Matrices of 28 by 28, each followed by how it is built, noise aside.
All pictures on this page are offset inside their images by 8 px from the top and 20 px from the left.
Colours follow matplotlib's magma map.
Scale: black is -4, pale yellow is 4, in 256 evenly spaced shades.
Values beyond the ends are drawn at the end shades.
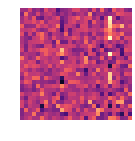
uneven columns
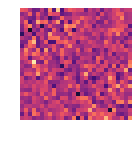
block diagonal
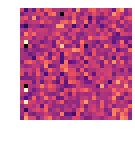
uneven columns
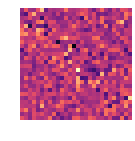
block diagonal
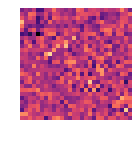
block diagonal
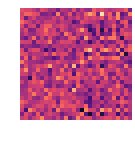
low rank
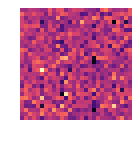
uneven columns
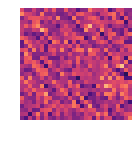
Toeplitz
